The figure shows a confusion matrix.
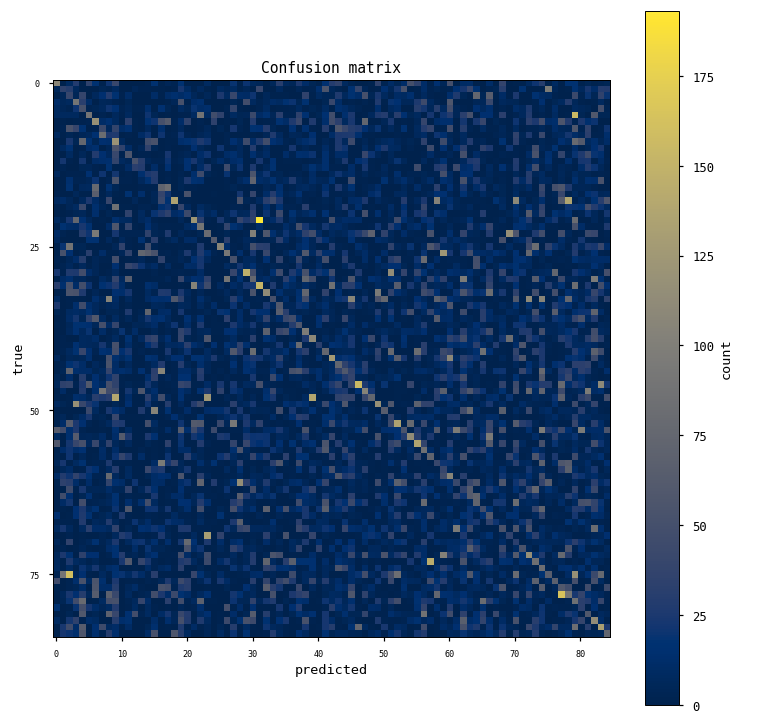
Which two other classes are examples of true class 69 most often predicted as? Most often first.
23, 35
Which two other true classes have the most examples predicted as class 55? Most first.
41, 49
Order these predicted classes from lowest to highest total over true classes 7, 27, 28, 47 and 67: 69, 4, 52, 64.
69, 52, 4, 64
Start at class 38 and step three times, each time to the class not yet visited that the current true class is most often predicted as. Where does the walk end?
3
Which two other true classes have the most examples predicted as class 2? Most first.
75, 25
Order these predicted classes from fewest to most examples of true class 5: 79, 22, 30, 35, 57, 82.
35, 57, 30, 82, 22, 79
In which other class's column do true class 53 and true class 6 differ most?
61
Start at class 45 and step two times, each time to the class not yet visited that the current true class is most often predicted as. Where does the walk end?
43
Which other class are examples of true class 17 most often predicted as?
6
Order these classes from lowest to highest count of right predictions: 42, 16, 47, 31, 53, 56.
53, 16, 56, 47, 42, 31
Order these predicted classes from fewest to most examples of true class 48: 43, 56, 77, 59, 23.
56, 59, 43, 77, 23
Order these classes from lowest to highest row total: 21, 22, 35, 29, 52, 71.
71, 22, 35, 21, 29, 52
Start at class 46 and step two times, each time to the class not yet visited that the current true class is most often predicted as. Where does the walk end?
79
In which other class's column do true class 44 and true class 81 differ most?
16
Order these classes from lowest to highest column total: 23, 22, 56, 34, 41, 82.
23, 34, 41, 22, 56, 82
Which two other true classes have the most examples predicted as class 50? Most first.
33, 72
